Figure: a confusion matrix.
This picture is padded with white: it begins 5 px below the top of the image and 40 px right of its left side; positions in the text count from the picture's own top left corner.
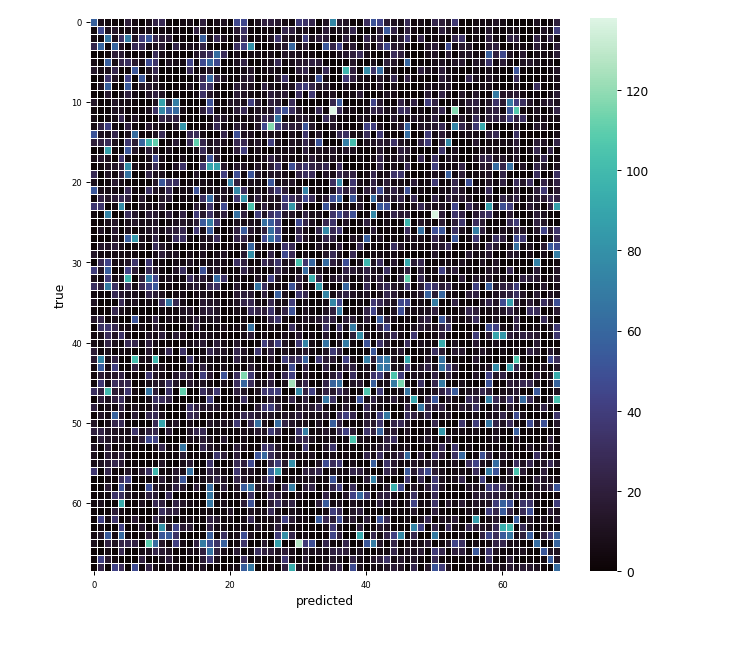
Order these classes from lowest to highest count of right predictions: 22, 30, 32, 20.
20, 22, 32, 30
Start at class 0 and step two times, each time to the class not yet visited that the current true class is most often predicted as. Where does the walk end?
61
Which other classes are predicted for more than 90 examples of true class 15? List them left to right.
8, 9, 38
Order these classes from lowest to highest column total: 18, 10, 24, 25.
24, 25, 18, 10
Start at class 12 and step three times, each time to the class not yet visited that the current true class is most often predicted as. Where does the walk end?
37
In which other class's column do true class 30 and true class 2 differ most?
40
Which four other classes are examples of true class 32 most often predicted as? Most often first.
46, 5, 8, 18
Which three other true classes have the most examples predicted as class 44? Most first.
58, 45, 64
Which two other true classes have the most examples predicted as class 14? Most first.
56, 5
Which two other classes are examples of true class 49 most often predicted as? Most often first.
43, 3
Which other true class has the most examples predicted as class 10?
50
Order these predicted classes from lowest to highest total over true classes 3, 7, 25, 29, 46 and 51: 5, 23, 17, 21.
21, 5, 17, 23
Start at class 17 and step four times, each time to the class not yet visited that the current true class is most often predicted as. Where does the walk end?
60
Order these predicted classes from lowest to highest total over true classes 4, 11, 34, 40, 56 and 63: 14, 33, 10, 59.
33, 14, 59, 10
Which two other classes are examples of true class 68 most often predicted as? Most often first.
29, 23
